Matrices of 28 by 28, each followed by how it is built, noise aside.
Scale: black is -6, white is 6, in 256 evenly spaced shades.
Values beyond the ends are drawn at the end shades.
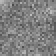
smooth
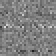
uneven rows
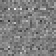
uneven rows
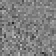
lower triangular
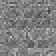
blocks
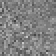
lower triangular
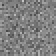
repeating rows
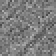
Hankel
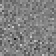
lower triangular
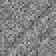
Hankel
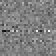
uneven rows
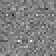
uneven rows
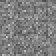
repeating rows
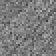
Hankel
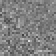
lower triangular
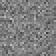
repeating rows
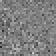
lower triangular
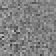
lower triangular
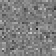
uneven rows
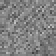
Hankel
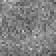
smooth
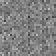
repeating rows
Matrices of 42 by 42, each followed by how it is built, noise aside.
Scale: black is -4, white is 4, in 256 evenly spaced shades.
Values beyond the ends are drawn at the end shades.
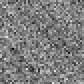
Toeplitz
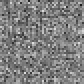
blocks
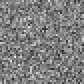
noise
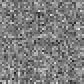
blocks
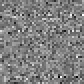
uneven rows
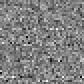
uneven rows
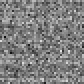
blocks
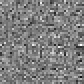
low rank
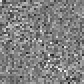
block diagonal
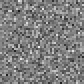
noise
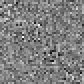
block diagonal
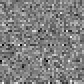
uneven rows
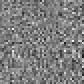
low rank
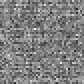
blocks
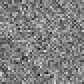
Toeplitz
